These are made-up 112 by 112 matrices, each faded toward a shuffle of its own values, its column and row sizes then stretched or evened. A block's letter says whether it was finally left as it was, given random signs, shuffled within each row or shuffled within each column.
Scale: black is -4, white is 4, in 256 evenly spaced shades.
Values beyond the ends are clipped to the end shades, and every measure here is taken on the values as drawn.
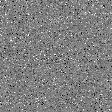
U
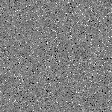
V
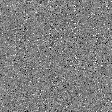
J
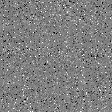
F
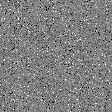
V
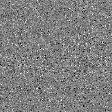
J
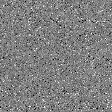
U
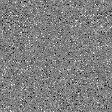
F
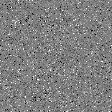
J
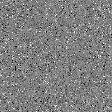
F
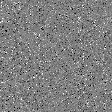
V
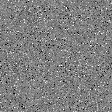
U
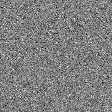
U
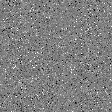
V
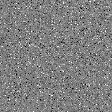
F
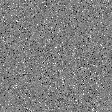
V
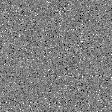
J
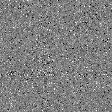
F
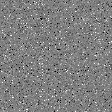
J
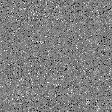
F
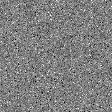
V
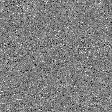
U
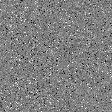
V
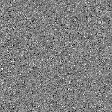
F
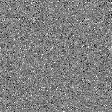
F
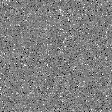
F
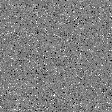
J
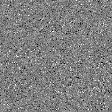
F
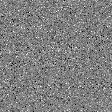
U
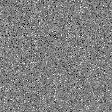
J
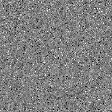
F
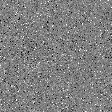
V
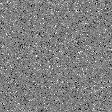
U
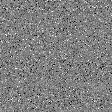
U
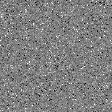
F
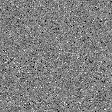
U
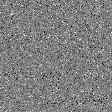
U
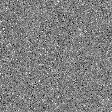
V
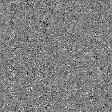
F
